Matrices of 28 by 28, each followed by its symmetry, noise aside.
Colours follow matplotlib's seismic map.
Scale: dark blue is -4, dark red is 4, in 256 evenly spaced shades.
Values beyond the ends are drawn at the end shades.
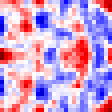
mirrored top to bottom.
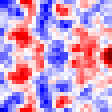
mirrored top to bottom.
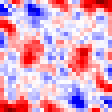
same after a half turn.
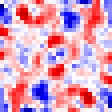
same after a half turn.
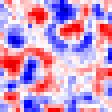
antisymmetric.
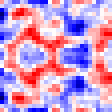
mirrored top to bottom.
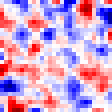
antisymmetric.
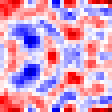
mirrored top to bottom.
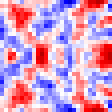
mirrored top to bottom.
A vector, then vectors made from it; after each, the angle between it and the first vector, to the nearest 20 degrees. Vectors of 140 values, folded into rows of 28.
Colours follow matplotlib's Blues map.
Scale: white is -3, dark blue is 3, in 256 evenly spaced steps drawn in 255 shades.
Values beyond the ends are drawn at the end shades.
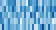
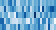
60 degrees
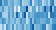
80 degrees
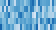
120 degrees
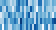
160 degrees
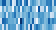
120 degrees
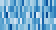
60 degrees
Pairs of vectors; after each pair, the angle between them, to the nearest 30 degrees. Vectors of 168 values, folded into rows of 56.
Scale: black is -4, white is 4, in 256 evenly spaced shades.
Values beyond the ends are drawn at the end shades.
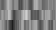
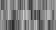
30 degrees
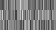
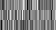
60 degrees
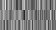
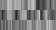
90 degrees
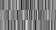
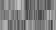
60 degrees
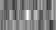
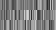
60 degrees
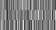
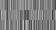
30 degrees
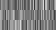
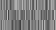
120 degrees
